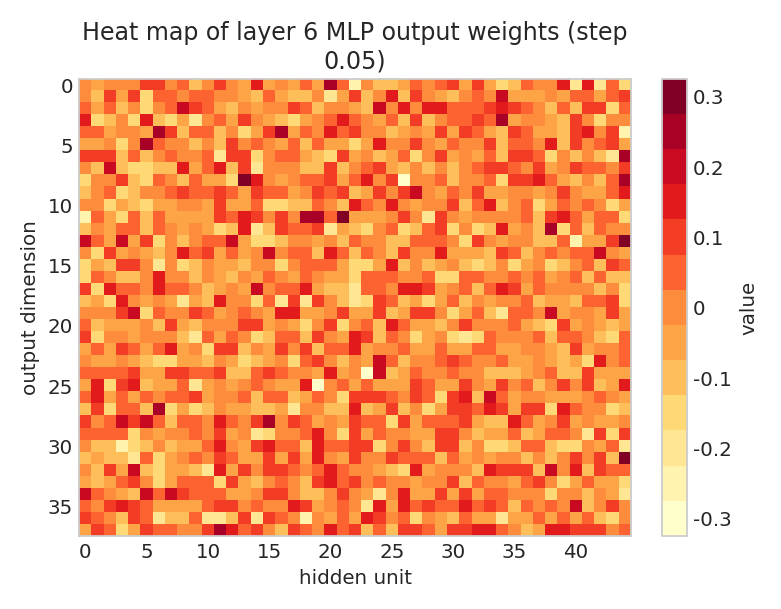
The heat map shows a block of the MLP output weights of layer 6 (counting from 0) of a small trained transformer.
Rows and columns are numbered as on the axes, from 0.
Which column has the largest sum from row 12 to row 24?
3
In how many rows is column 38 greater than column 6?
19
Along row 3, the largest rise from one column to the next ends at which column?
5
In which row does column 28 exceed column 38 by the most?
2
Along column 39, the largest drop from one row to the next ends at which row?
12
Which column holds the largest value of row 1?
34
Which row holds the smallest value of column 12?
8
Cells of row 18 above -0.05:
20
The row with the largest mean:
37
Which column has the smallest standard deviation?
36
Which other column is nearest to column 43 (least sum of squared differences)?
27
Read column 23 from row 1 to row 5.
-0.1 -0.1 0 0 -0.05
